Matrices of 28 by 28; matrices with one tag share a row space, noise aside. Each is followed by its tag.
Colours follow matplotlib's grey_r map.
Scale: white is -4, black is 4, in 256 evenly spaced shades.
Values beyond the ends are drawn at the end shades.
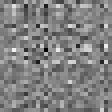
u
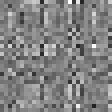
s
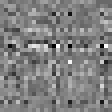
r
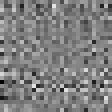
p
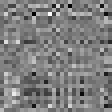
r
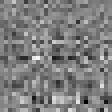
u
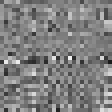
r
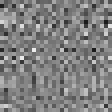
p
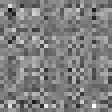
s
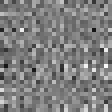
p
